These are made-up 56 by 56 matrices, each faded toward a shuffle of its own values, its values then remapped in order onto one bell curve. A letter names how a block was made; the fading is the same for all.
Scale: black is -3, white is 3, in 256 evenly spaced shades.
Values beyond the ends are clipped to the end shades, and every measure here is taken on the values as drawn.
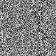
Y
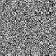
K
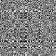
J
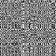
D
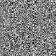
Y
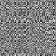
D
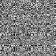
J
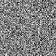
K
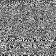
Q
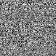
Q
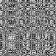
D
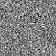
K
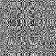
D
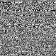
Q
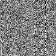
Y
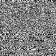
Q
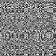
J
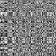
D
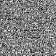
Q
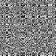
J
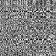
J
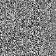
Y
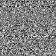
Q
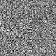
K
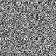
K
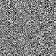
K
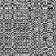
D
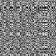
D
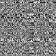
J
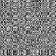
D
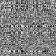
J
